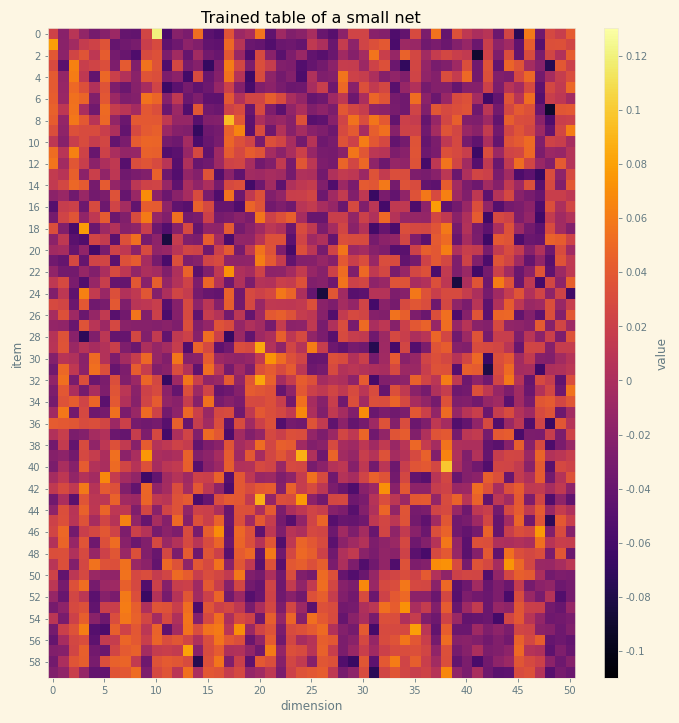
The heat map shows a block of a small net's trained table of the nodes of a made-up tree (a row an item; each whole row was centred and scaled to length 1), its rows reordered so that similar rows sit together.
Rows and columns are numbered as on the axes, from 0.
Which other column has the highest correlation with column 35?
17
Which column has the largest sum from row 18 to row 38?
38
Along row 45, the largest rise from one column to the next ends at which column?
49
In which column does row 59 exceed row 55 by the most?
11
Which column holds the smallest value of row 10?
14
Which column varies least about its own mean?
40
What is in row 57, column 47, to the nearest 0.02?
0
